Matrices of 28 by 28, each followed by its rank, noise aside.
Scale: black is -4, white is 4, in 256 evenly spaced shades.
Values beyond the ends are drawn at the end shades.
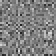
four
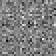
five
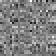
four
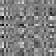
two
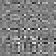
two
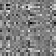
three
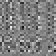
three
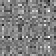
three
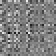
two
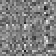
five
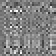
three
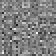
five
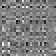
two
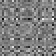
two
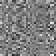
three
